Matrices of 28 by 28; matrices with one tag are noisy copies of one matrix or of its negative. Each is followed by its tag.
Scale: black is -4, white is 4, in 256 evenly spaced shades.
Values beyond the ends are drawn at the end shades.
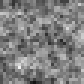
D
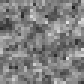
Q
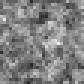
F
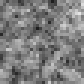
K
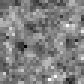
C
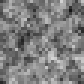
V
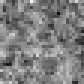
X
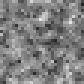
F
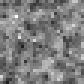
C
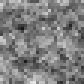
D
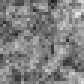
K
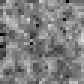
X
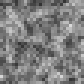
C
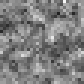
Q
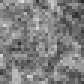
K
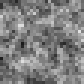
D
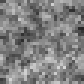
V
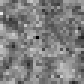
X
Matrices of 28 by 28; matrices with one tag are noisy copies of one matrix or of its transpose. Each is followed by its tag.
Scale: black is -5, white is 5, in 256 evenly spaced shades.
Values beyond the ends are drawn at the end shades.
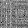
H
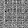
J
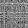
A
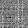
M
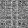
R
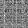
J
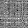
M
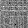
H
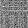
H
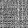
M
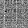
J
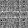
R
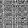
A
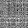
M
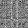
R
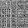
H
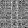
R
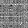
J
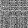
H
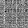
J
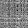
M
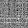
M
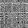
A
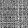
M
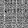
J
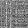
H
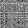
A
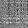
M
